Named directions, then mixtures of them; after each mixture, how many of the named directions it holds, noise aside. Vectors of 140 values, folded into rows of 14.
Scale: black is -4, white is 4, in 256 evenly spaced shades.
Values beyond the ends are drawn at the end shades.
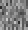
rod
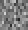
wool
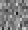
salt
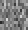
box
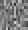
three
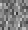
one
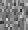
one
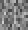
one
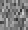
one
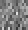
one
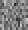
four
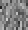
two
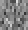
two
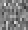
four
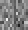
three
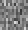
four
